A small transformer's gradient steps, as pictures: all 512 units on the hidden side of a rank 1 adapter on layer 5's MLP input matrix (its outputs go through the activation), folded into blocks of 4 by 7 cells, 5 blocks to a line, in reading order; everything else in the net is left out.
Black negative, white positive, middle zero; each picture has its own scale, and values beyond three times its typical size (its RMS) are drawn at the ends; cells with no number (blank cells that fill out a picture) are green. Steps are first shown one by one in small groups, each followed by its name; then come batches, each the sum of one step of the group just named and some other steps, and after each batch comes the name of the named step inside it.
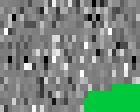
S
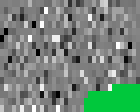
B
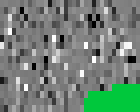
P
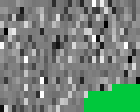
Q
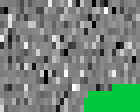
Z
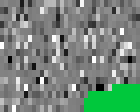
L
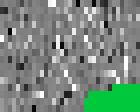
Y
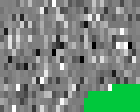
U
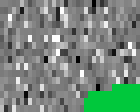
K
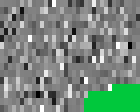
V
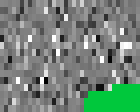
L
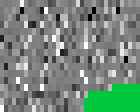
K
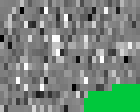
K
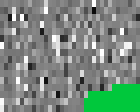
L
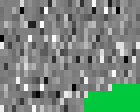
V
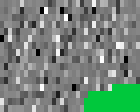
B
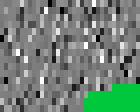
Q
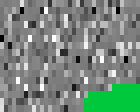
K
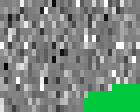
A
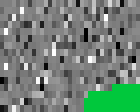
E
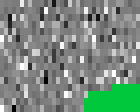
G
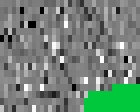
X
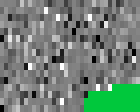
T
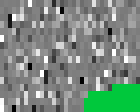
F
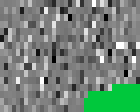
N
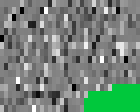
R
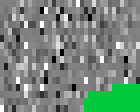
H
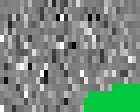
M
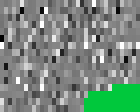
A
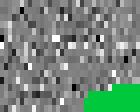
T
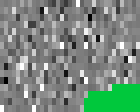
M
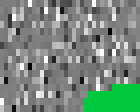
F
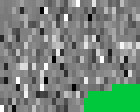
H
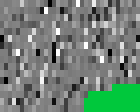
N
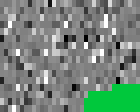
E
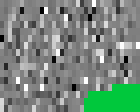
H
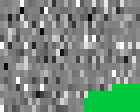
A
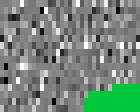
A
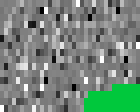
H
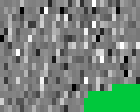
N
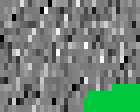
R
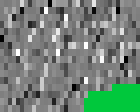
R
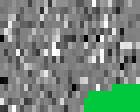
E
